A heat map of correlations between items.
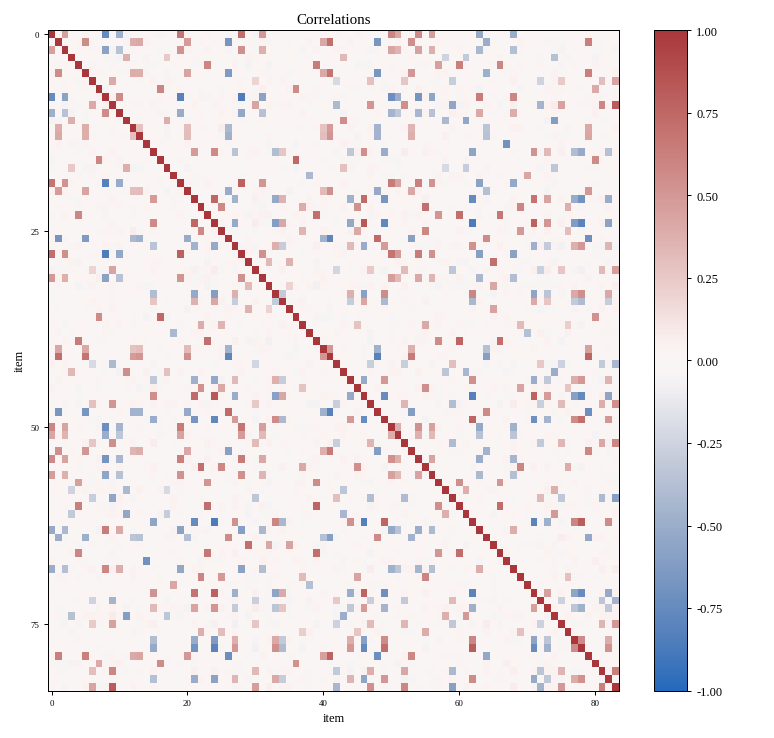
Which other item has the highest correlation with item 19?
28
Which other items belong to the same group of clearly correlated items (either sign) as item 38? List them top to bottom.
18, 70
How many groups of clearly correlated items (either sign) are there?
11
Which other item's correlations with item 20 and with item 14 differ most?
67
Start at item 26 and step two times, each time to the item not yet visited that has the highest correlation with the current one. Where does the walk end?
64
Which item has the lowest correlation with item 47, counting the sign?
59
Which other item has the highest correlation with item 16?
36
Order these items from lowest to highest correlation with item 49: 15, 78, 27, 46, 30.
46, 15, 30, 27, 78
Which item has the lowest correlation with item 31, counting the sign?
8
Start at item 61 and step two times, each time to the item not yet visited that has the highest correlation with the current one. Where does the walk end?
58
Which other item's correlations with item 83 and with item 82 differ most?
9
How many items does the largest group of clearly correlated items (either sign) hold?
15
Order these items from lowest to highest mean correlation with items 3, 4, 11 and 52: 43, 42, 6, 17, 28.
42, 28, 6, 17, 43
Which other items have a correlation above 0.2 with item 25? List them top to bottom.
22, 37, 45, 55, 69, 76
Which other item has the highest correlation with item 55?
22
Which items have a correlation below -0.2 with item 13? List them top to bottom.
26, 48, 64
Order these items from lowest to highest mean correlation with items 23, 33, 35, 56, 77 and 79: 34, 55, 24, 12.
24, 34, 55, 12
